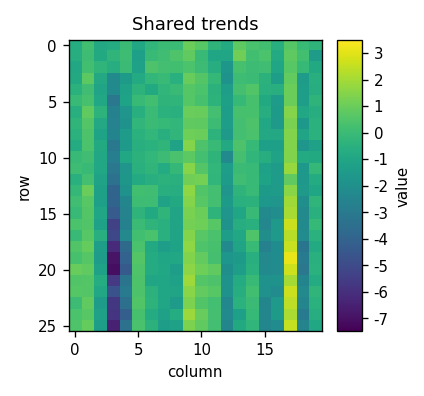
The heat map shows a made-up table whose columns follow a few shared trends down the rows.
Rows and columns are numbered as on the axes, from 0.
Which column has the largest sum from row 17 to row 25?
17
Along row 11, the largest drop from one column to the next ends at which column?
18
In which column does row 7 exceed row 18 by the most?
3
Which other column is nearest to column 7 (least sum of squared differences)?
8
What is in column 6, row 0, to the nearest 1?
0
